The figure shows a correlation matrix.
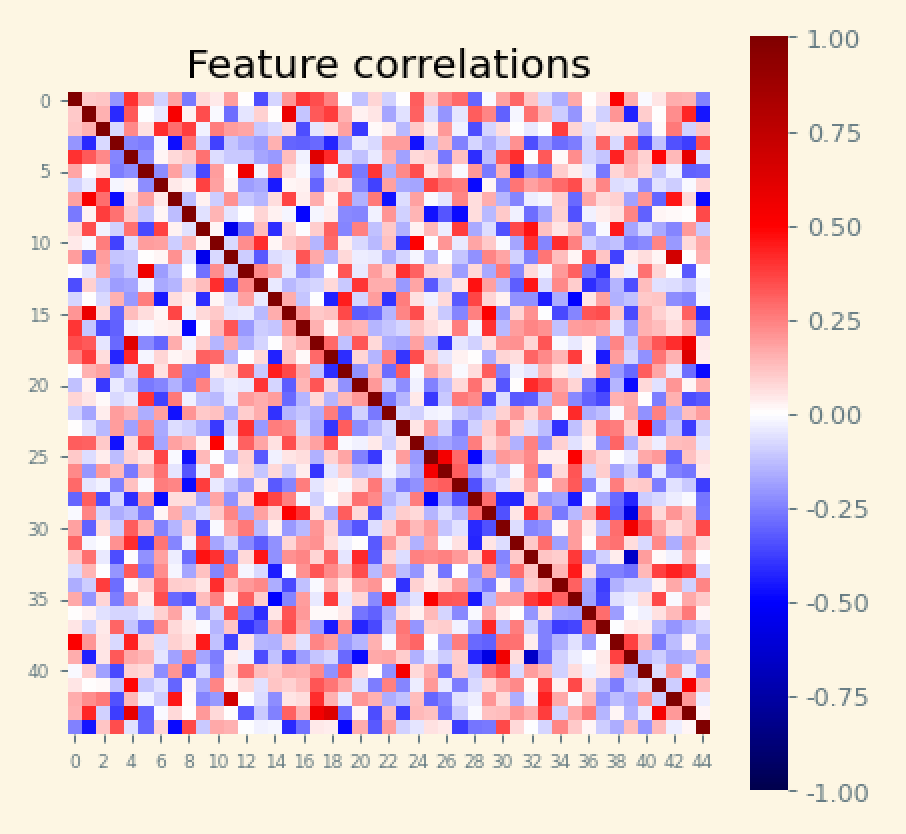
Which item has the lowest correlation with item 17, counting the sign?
26
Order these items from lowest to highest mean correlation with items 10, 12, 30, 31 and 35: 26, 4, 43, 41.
43, 26, 4, 41
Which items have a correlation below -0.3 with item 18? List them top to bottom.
3, 14, 19, 23, 37
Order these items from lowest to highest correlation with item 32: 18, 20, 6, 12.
12, 6, 18, 20
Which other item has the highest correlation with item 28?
13
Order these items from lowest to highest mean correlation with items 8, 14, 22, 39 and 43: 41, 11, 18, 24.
11, 24, 18, 41
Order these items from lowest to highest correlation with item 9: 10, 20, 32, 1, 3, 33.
3, 10, 33, 20, 1, 32
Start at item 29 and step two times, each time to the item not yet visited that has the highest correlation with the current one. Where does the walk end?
1
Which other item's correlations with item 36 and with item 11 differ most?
42
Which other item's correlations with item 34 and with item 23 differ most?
10
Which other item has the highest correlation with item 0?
38
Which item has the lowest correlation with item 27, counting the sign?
8
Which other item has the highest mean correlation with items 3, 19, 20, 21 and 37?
14
